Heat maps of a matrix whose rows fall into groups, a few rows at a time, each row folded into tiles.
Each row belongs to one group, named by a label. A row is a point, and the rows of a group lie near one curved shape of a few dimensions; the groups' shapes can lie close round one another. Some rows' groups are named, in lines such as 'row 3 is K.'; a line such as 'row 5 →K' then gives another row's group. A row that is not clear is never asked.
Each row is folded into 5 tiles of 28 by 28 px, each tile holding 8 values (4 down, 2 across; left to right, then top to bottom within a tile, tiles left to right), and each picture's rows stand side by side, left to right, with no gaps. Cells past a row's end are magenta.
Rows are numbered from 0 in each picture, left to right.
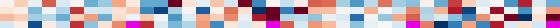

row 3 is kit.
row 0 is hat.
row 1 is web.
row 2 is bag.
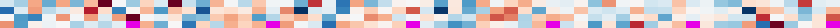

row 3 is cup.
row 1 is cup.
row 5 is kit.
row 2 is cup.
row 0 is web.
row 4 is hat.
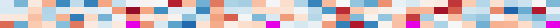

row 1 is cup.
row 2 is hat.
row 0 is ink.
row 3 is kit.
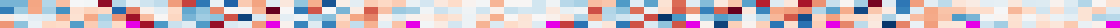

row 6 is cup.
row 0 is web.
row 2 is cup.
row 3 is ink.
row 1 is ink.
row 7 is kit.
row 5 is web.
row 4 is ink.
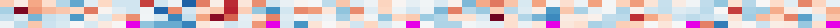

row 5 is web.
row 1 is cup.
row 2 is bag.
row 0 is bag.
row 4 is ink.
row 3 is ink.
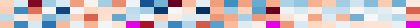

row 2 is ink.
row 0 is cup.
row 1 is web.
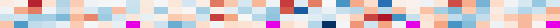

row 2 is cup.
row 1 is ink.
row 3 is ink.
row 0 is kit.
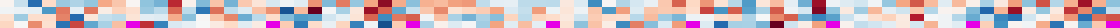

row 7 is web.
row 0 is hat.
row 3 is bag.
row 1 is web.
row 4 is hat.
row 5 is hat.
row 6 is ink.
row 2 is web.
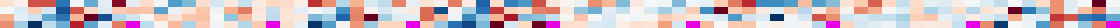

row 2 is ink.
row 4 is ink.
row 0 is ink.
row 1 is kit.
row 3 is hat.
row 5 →bag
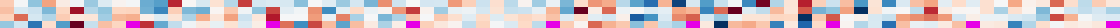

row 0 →hat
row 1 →web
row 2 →ink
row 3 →ink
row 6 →cup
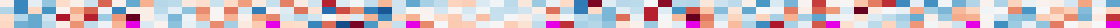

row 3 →ink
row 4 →web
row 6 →bag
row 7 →kit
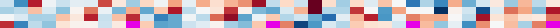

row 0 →web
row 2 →kit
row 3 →cup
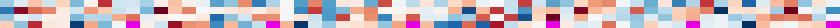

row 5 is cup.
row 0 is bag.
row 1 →bag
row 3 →kit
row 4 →bag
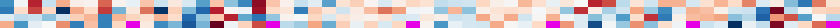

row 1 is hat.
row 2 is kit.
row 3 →kit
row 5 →hat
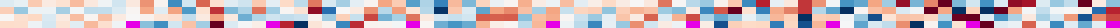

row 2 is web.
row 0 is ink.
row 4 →kit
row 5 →web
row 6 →web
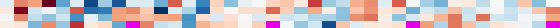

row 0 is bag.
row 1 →cup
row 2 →cup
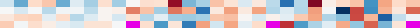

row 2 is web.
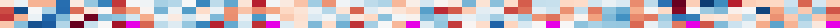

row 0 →hat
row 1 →hat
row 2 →hat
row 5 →web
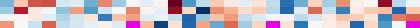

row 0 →bag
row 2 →web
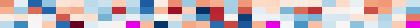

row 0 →hat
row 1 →web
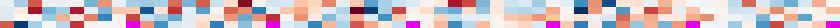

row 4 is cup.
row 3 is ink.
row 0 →kit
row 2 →bag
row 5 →hat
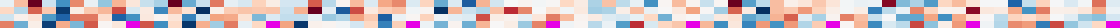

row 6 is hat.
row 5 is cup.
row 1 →cup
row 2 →web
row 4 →hat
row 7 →hat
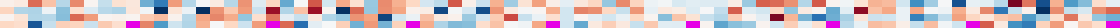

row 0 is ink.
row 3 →cup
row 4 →bag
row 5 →ink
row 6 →bag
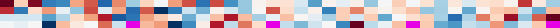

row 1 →cup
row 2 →hat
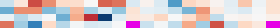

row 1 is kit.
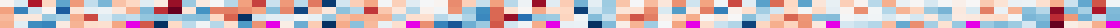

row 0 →cup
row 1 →web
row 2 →cup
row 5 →cup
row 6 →kit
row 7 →hat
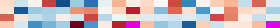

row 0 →hat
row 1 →cup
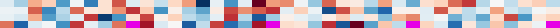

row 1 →hat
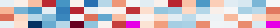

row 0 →hat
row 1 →ink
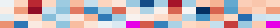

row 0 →kit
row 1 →web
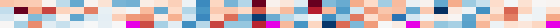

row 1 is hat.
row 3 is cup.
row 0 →bag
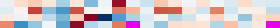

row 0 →ink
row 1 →bag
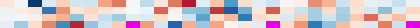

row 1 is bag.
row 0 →hat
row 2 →ink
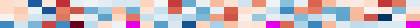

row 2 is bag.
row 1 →cup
